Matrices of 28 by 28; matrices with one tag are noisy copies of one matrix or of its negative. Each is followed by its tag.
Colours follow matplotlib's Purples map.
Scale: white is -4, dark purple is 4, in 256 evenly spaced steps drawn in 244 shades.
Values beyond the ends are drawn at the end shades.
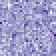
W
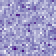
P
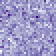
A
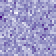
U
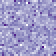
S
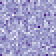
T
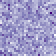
W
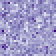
T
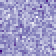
A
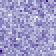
A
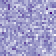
W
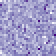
W
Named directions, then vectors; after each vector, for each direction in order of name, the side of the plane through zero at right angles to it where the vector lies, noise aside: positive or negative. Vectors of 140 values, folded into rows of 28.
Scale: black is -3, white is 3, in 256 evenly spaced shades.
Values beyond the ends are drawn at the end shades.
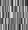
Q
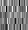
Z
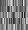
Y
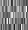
positive, negative, positive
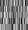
positive, positive, negative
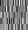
positive, positive, negative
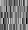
negative, negative, positive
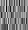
negative, negative, positive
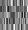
negative, positive, negative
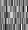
positive, negative, positive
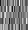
positive, positive, negative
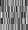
positive, positive, negative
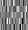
positive, negative, positive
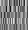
negative, negative, positive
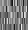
positive, negative, positive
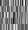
positive, positive, negative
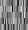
positive, negative, negative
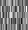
positive, positive, positive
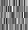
negative, positive, positive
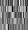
positive, negative, negative
